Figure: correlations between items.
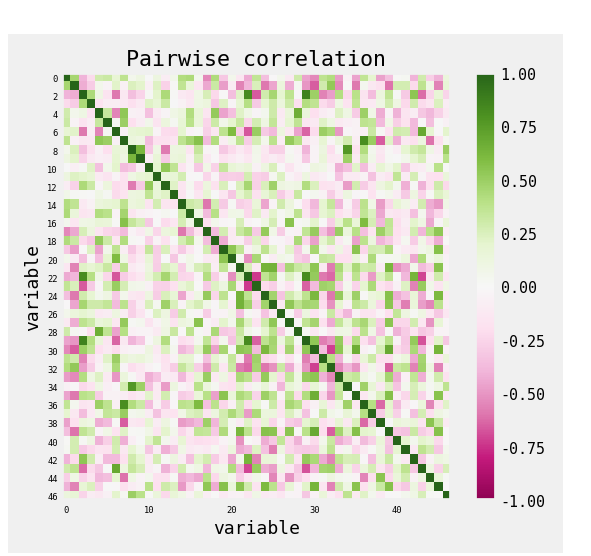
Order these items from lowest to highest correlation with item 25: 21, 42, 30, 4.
42, 4, 30, 21
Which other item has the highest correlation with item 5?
7
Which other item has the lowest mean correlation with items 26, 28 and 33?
6
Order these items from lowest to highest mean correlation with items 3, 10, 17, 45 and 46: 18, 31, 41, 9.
18, 41, 31, 9
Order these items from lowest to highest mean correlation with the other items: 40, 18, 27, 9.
40, 18, 9, 27
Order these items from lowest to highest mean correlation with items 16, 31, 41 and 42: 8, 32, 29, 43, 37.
29, 32, 37, 43, 8
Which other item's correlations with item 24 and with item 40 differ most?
21
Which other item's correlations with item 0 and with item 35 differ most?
30
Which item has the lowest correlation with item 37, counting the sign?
22
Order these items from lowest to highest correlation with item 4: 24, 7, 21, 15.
24, 21, 15, 7
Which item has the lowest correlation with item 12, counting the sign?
8
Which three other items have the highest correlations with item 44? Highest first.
38, 17, 41
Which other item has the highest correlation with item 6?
43
